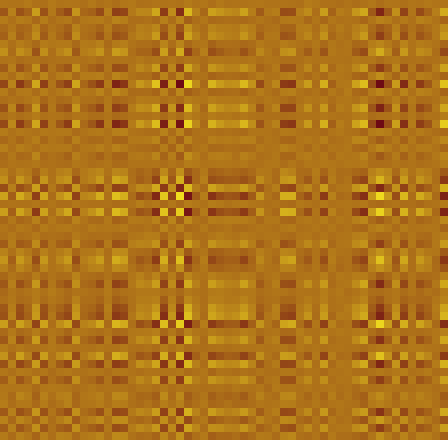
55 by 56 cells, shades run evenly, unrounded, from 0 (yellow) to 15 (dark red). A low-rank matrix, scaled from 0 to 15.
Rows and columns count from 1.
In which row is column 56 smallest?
16
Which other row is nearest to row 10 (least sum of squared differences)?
12
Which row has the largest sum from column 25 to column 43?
25
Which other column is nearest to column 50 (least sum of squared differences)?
28
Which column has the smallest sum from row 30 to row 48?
24
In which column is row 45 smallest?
48
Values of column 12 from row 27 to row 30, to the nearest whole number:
5 8 7 8
